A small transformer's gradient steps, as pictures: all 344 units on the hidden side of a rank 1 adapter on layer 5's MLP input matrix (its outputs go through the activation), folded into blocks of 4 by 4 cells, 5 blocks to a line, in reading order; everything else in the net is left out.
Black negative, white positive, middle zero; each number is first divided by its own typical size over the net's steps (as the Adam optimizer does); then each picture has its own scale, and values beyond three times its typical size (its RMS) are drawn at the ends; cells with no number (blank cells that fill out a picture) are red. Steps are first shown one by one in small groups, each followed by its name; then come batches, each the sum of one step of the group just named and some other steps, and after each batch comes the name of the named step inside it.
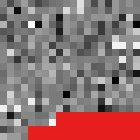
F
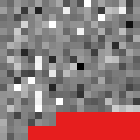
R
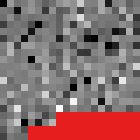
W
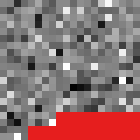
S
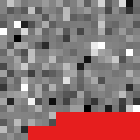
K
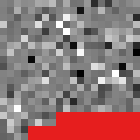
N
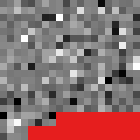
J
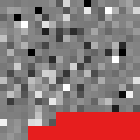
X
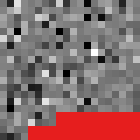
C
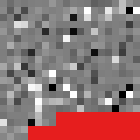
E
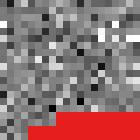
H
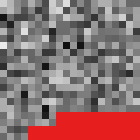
X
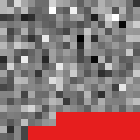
H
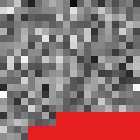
J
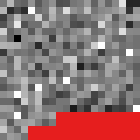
K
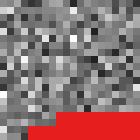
K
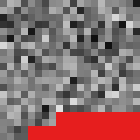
W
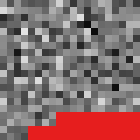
C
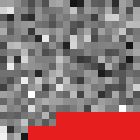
E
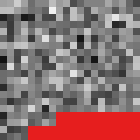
J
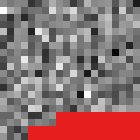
R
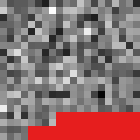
F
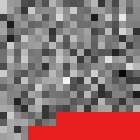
J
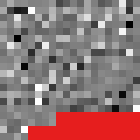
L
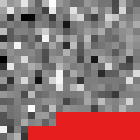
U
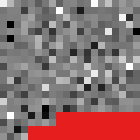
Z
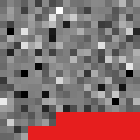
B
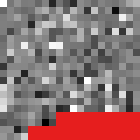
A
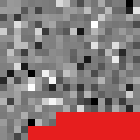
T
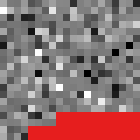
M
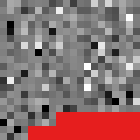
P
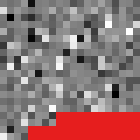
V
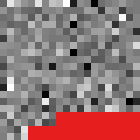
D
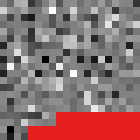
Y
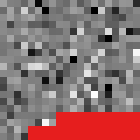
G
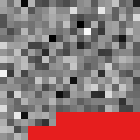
A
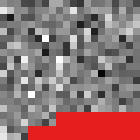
V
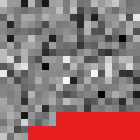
Z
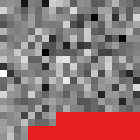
D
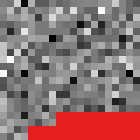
B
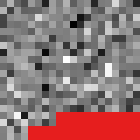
D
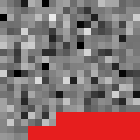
B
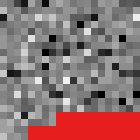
T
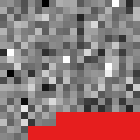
T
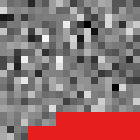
V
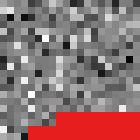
U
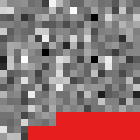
U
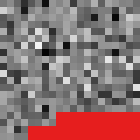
P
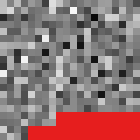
U
